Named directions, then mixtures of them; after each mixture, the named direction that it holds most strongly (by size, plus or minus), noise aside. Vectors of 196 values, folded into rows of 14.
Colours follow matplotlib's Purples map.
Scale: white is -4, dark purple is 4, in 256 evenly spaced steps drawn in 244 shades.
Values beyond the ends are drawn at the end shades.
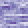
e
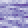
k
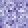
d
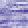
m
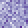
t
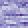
e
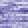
m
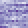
m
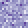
t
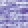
m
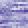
m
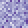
t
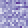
t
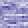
e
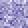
t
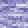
k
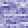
e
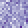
t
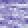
k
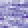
k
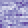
e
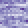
k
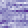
m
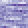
k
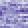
e
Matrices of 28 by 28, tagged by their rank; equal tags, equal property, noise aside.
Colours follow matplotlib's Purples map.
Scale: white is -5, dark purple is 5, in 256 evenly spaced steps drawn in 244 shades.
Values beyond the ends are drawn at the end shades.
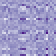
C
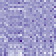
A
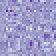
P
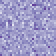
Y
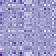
A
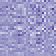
P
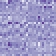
A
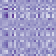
C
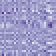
A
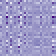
C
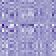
C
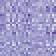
A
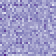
Y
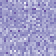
Y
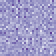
Y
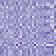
A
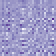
A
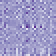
P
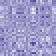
A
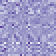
P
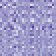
A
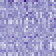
P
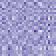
A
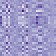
C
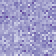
Y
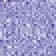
Y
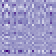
C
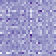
A
